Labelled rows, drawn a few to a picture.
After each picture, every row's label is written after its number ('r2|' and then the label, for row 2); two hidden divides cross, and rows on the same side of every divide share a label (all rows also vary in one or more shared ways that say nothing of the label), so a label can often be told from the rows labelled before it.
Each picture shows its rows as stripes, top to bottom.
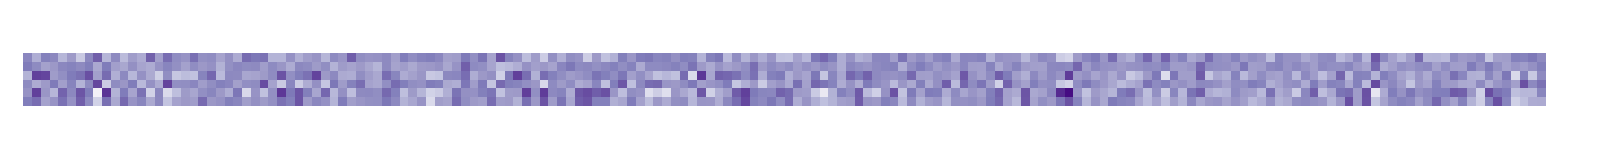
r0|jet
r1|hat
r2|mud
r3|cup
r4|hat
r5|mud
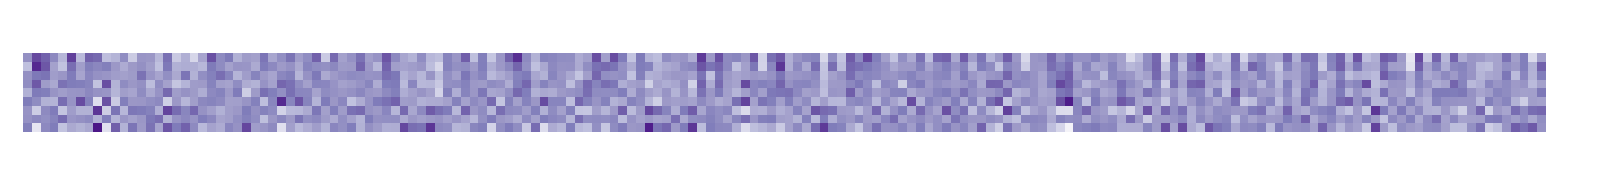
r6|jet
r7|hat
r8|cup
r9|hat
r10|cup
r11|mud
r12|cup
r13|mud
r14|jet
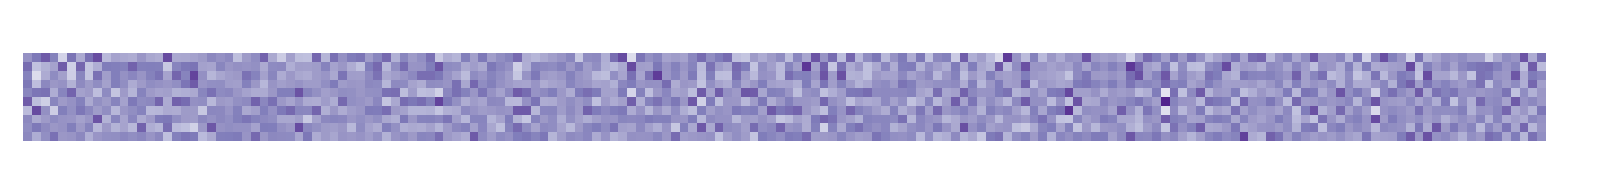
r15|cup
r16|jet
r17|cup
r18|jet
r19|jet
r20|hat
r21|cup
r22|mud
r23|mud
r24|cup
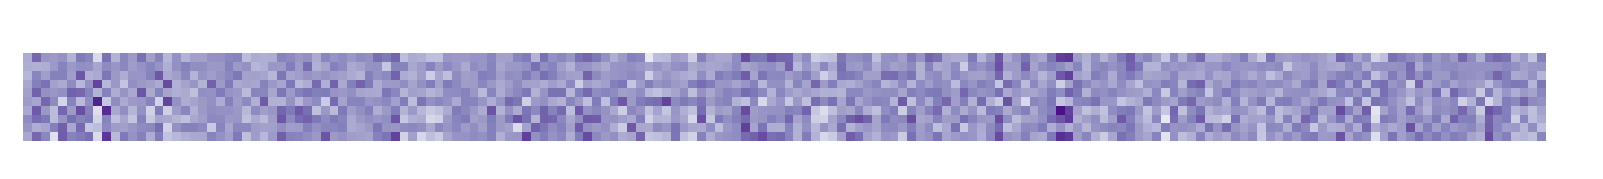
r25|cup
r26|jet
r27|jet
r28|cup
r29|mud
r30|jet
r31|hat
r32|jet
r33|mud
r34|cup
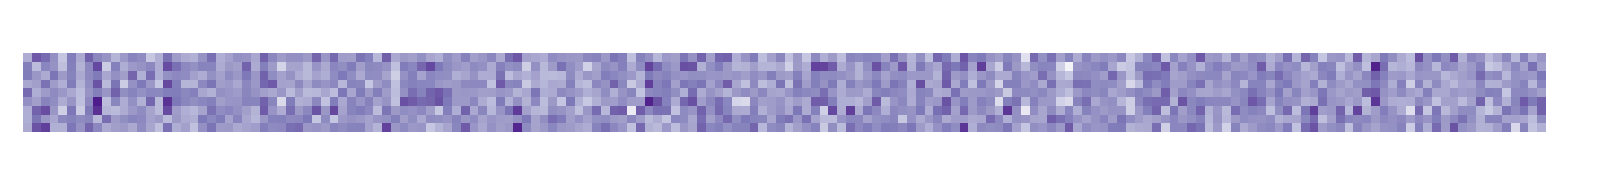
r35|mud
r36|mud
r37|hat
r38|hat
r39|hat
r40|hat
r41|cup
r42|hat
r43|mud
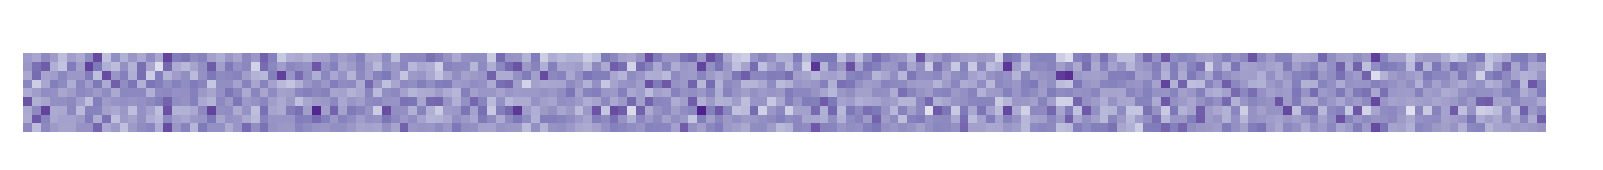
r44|hat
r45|jet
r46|hat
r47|jet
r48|cup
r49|hat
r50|jet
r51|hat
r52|mud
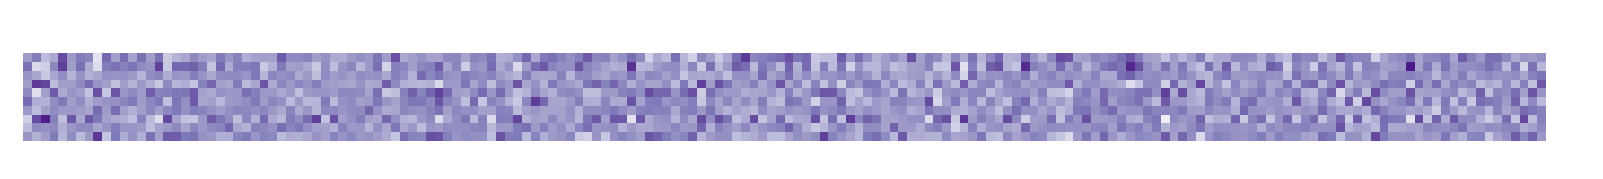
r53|cup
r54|jet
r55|cup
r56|hat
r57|jet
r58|hat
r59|cup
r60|jet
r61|cup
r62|jet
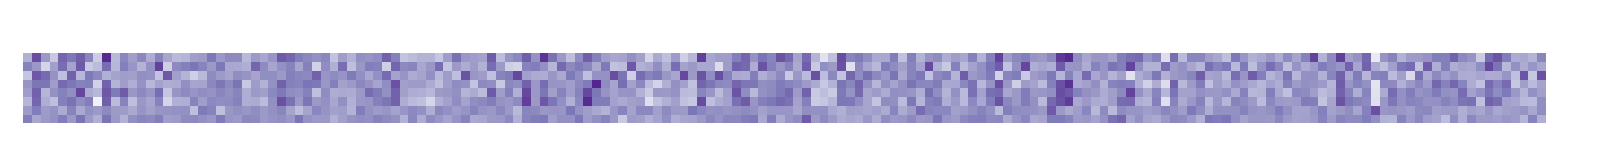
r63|cup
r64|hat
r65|hat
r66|jet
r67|cup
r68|cup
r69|hat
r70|mud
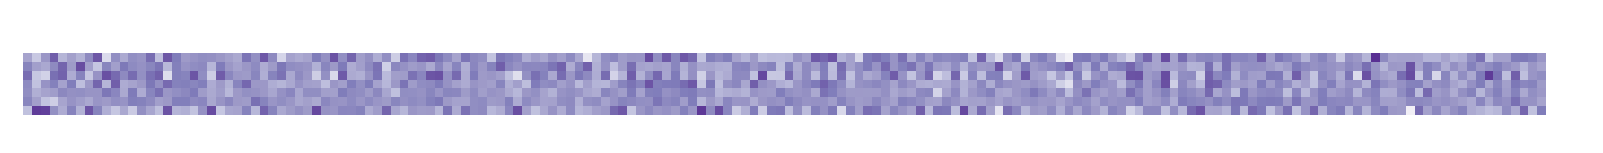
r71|mud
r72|jet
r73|hat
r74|jet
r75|hat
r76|cup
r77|hat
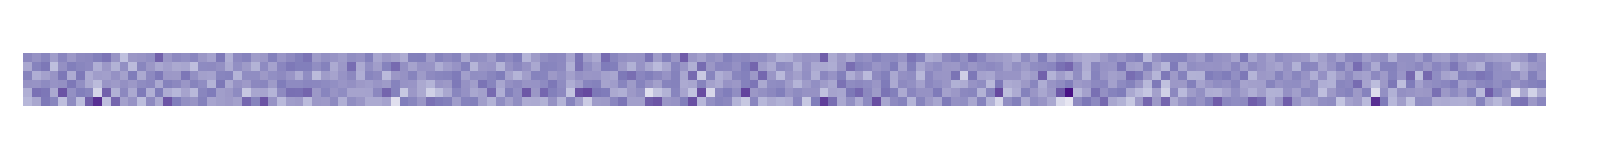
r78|mud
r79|mud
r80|jet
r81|jet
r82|mud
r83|hat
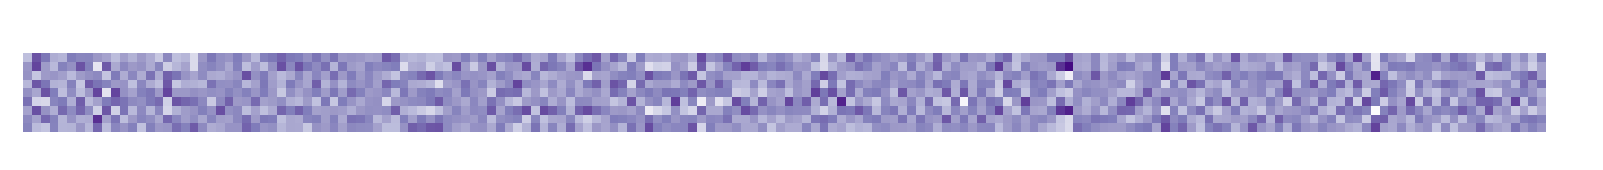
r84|jet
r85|mud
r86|mud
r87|cup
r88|jet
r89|cup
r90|jet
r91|mud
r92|hat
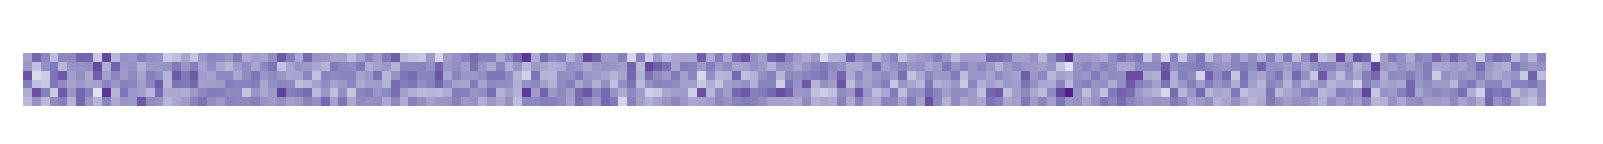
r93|cup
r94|hat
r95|jet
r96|cup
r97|hat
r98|mud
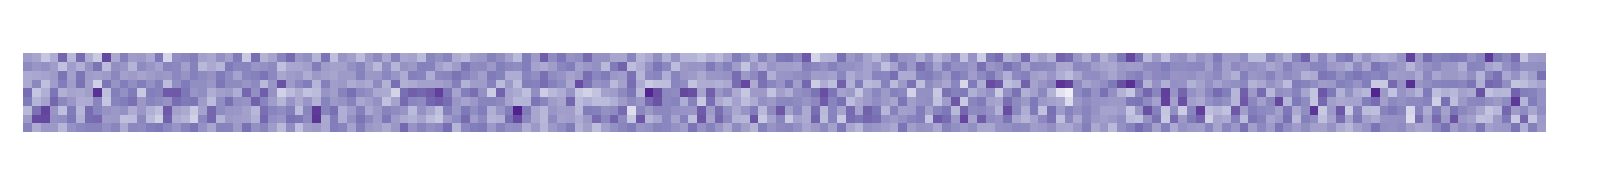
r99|cup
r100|cup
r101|hat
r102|jet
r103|hat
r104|cup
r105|cup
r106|mud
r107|cup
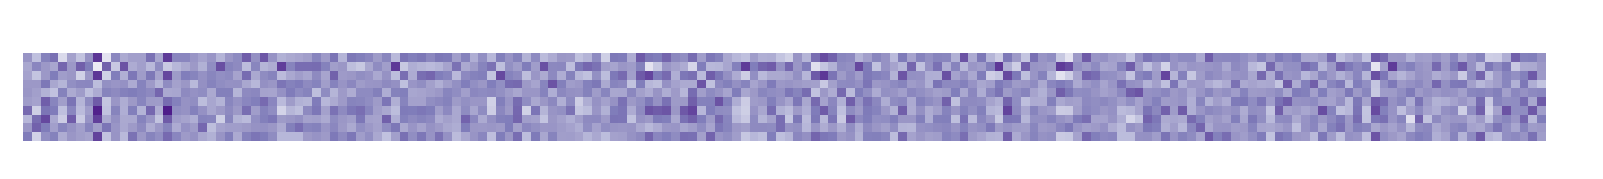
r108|jet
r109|jet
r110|jet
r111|jet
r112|cup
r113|cup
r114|jet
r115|hat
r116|hat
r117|jet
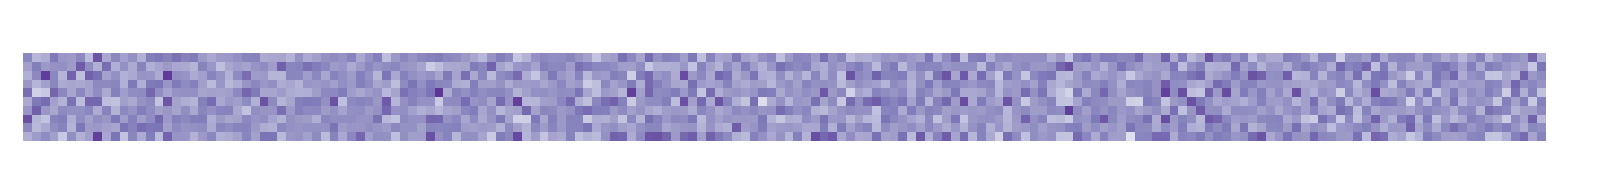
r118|jet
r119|hat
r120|mud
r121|hat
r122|mud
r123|mud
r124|hat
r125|mud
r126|jet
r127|hat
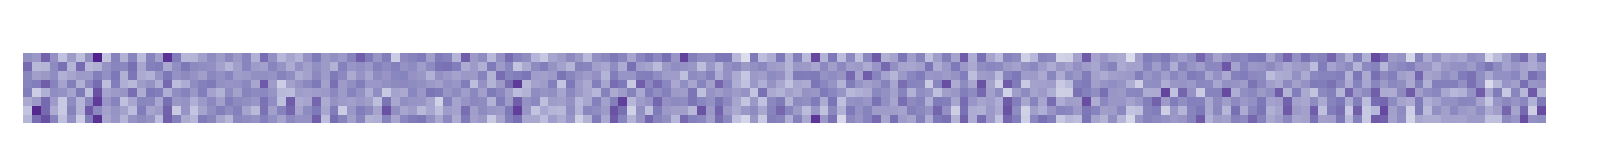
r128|hat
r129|mud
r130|cup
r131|jet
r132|mud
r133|cup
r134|cup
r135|hat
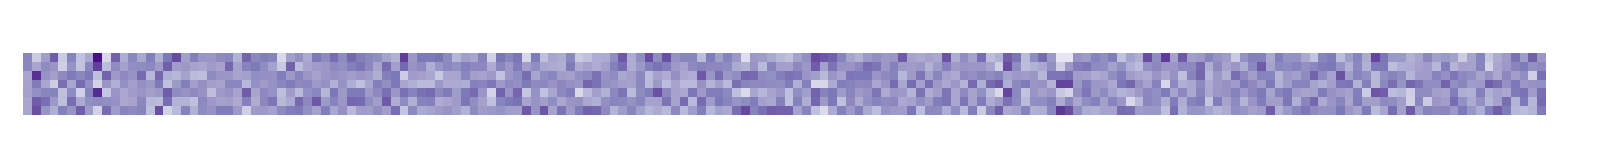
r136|jet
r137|cup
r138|hat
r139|cup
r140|cup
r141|mud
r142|cup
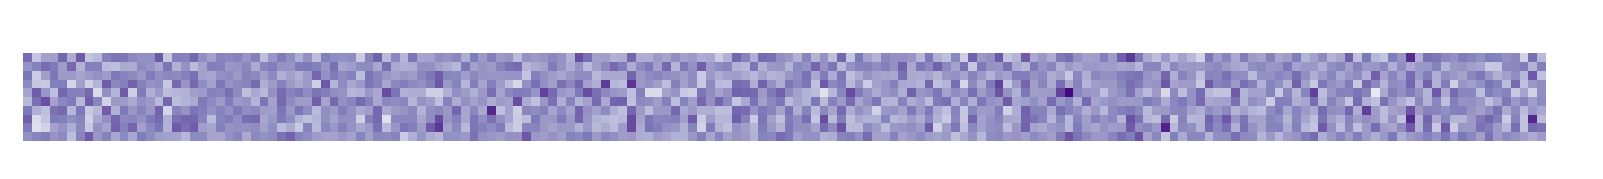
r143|jet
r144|mud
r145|jet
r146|hat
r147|jet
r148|jet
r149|mud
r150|jet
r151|cup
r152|cup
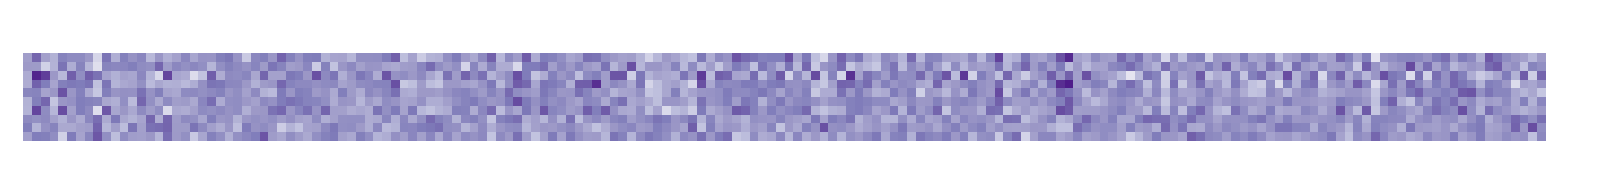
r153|cup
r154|hat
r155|hat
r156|jet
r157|jet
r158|jet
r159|hat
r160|cup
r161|jet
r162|hat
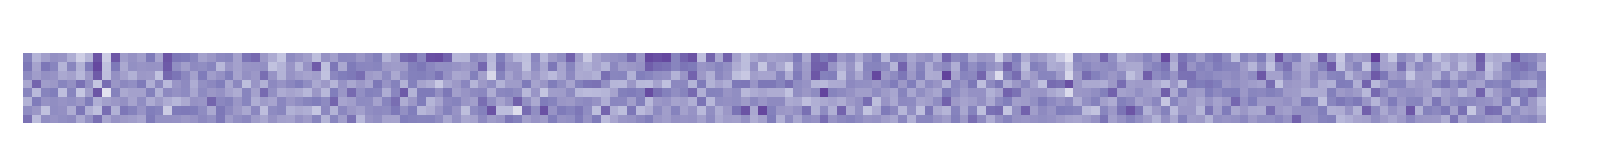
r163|hat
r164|jet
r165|hat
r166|hat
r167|jet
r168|jet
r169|hat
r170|jet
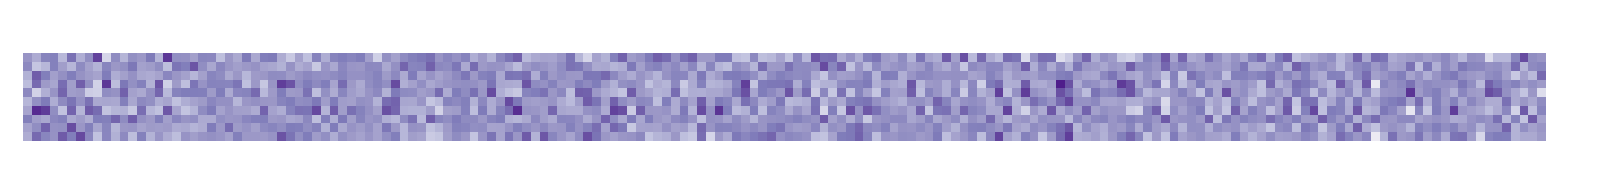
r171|mud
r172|cup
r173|hat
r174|cup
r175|jet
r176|jet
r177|jet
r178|hat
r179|jet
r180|jet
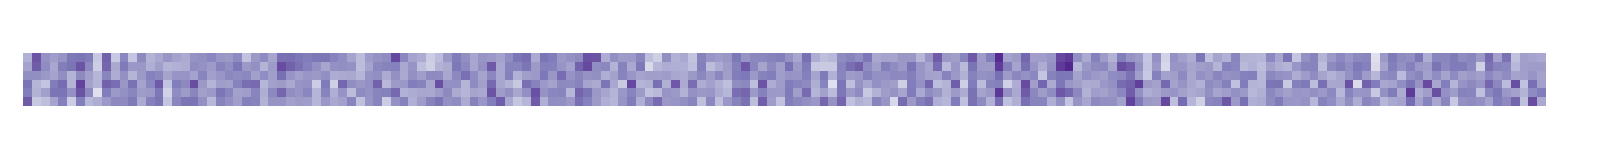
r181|jet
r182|jet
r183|jet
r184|hat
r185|jet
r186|jet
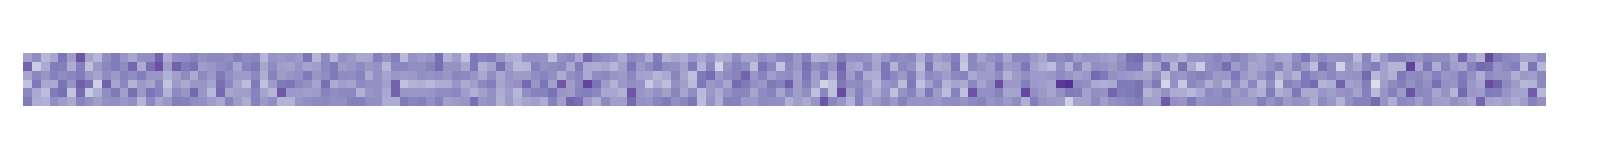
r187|cup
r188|jet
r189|mud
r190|cup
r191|jet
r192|mud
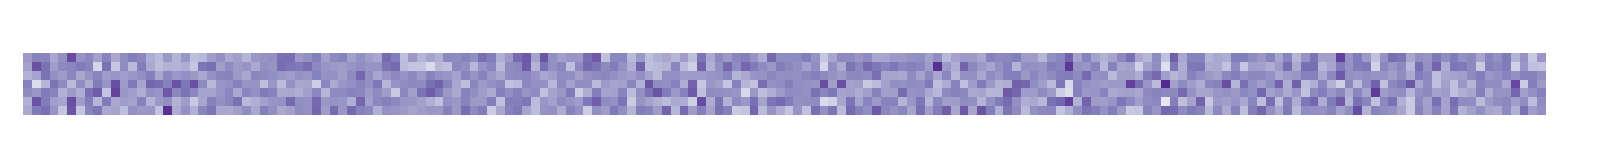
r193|cup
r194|mud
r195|cup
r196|cup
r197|cup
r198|cup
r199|mud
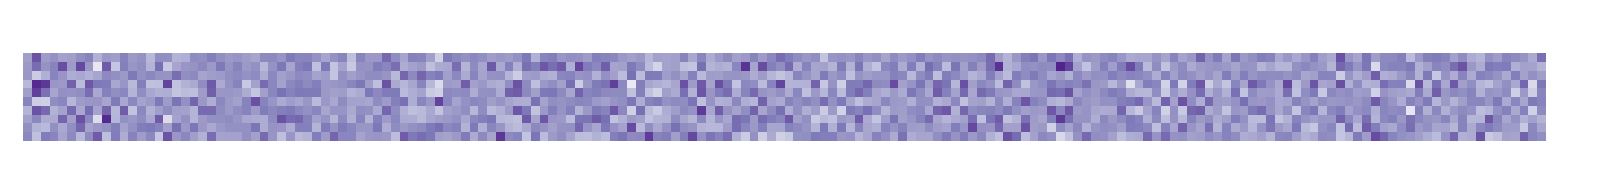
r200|hat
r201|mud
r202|hat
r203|hat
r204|mud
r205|cup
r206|hat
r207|hat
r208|mud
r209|jet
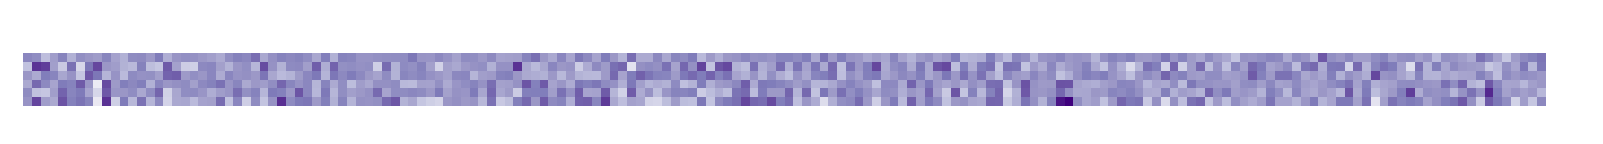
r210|hat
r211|hat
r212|mud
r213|hat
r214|mud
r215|hat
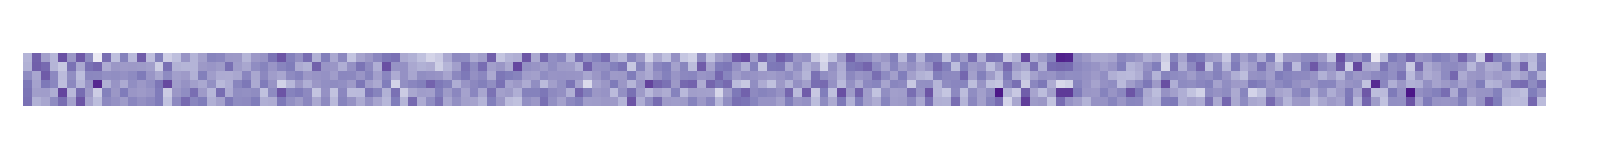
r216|hat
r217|cup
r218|mud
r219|hat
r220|jet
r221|mud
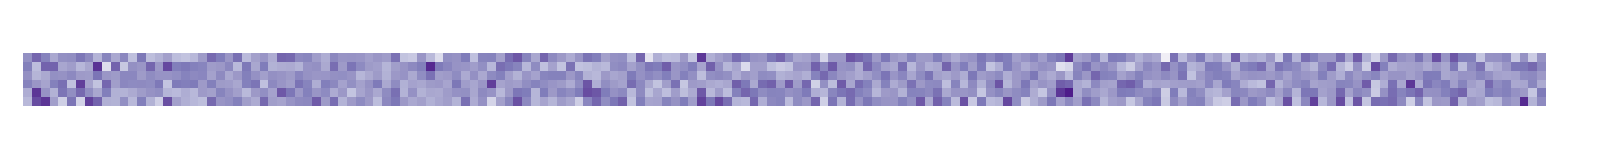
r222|jet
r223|jet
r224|mud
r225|jet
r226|cup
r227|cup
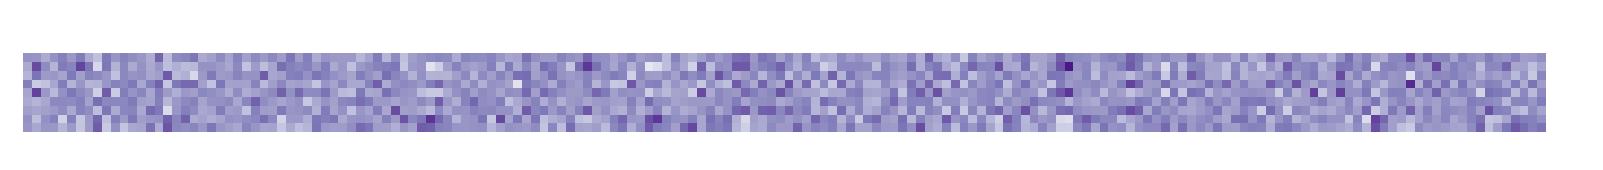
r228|cup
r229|jet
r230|hat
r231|cup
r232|hat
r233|hat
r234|cup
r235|cup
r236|cup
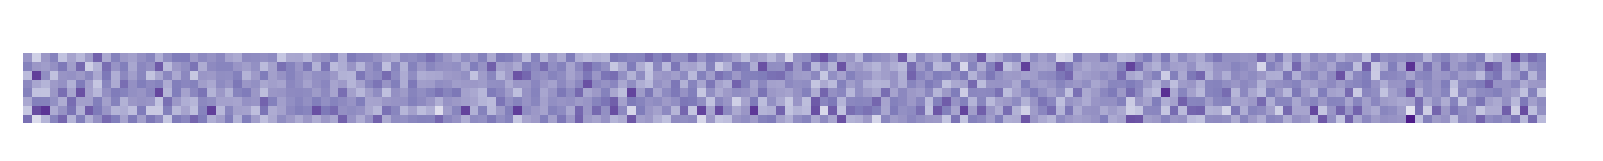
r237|jet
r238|cup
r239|hat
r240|cup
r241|mud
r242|mud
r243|mud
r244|jet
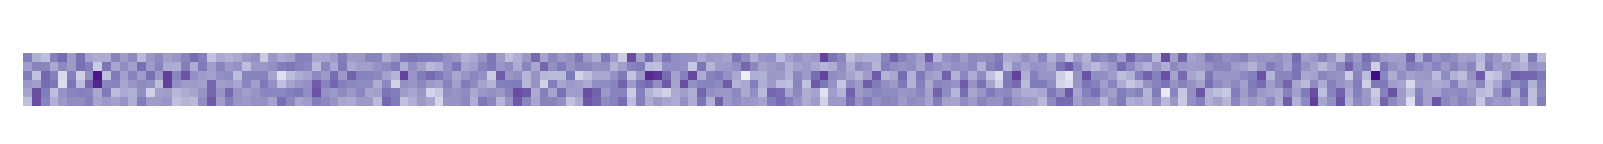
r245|mud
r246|mud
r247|cup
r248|mud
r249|cup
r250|cup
